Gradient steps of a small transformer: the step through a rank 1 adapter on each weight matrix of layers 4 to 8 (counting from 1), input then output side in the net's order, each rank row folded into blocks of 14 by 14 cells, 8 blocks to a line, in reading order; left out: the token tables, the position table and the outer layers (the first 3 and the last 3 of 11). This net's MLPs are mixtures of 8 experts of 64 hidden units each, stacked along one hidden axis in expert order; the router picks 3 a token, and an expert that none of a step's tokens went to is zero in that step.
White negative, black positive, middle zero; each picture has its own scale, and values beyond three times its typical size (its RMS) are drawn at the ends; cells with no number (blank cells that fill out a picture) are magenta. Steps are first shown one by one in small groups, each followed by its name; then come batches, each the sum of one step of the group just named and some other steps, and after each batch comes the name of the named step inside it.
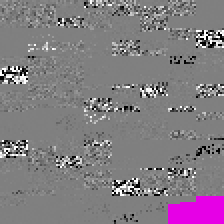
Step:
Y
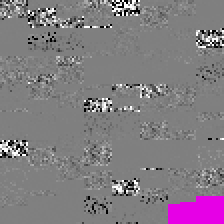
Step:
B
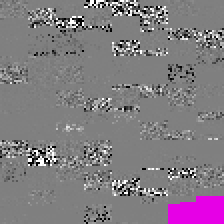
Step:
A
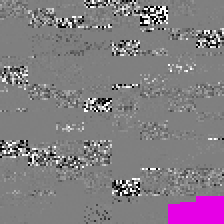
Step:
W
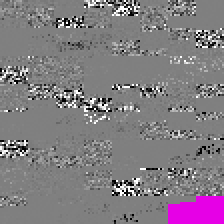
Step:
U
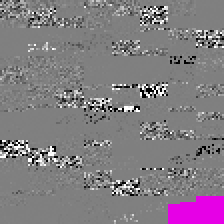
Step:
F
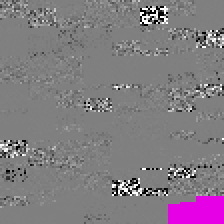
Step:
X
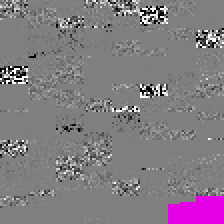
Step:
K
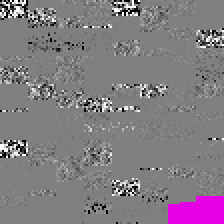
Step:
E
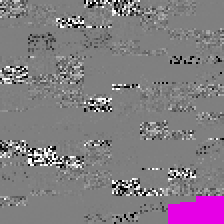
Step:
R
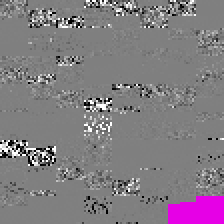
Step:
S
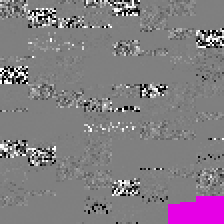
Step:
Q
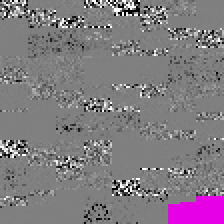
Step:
E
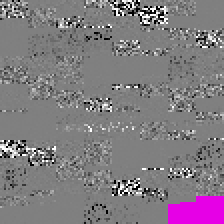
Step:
X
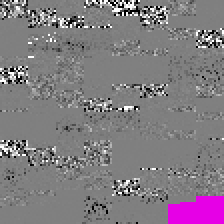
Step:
E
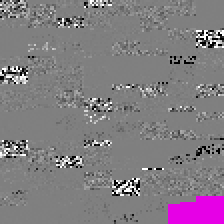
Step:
Y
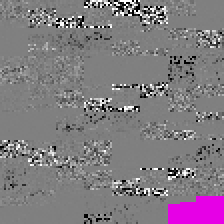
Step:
F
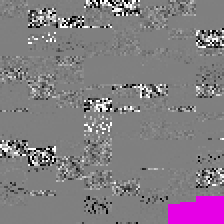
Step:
S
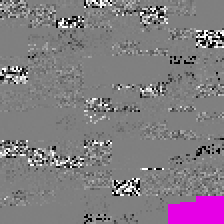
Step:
Y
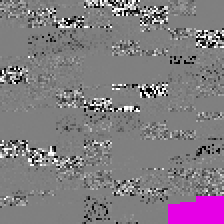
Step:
F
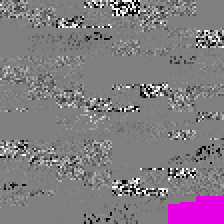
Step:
U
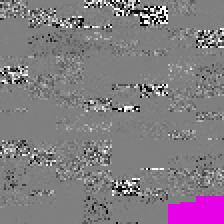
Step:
W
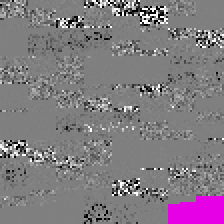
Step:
X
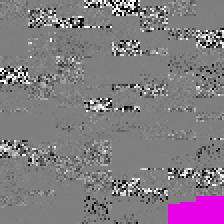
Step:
Y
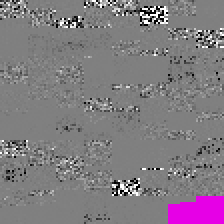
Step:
X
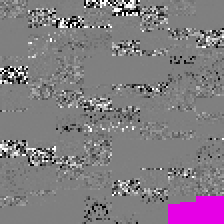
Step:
Q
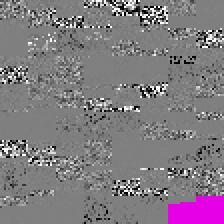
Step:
F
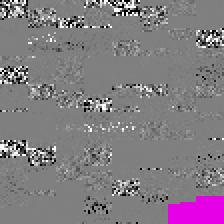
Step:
E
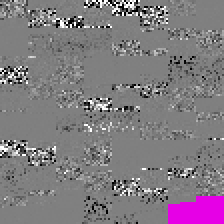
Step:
S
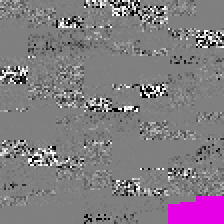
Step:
U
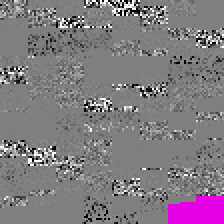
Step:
R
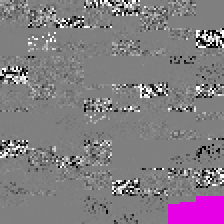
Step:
Y
